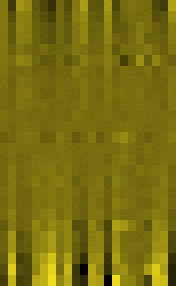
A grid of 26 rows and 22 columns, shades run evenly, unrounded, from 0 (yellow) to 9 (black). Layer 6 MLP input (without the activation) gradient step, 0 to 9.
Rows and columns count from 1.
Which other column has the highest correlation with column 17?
16
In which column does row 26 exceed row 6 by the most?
14
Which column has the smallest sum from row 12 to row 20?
15
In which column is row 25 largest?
11
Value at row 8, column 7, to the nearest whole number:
5
